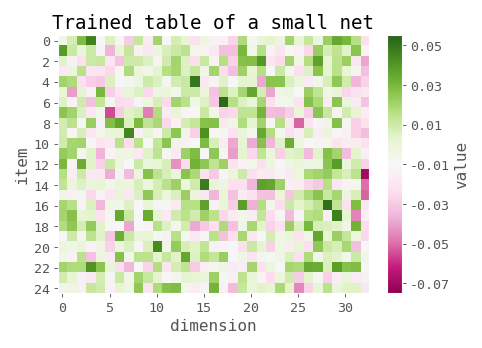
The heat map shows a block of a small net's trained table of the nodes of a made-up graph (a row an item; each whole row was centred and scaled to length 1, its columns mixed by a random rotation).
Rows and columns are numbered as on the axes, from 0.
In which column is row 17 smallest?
31
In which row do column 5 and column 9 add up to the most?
8
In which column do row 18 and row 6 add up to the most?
17
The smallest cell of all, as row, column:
13, 32
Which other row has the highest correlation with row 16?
11
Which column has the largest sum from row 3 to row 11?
21
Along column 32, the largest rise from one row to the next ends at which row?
16
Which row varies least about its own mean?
23
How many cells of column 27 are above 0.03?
3
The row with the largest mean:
22
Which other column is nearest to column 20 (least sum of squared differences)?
4
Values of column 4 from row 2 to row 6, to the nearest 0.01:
0.01 -0.02 -0.03 0.03 0.01
